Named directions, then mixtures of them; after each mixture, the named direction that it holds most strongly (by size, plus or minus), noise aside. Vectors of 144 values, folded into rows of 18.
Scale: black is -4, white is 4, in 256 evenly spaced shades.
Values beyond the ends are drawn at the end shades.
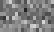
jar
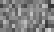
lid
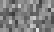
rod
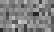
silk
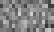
lid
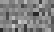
silk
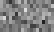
jar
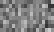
lid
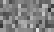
lid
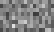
silk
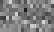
jar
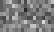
jar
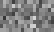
rod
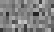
silk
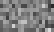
lid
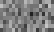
lid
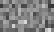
lid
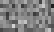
silk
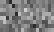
jar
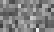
rod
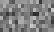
rod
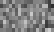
lid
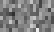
rod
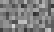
silk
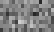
silk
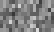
rod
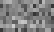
silk
